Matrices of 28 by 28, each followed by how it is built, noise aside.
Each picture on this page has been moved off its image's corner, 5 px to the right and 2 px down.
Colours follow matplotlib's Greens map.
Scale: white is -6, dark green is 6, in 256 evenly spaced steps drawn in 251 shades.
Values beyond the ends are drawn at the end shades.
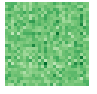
low rank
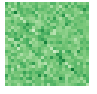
diagonal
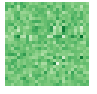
low rank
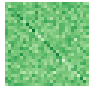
diagonal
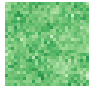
smooth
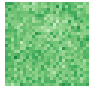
smooth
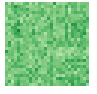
blocks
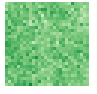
smooth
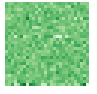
uneven rows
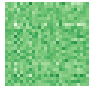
low rank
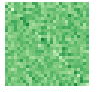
diagonal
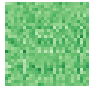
low rank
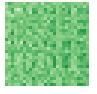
blocks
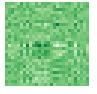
low rank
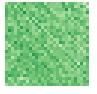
Toeplitz
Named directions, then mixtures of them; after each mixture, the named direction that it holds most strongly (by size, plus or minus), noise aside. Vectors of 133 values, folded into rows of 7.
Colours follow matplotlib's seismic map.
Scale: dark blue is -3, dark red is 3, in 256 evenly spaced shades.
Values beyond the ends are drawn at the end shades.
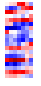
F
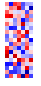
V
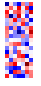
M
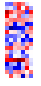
F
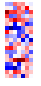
F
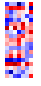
F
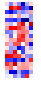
F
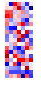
V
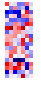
F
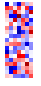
M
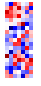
V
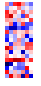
V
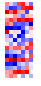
F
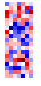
M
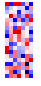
M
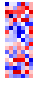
M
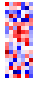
M
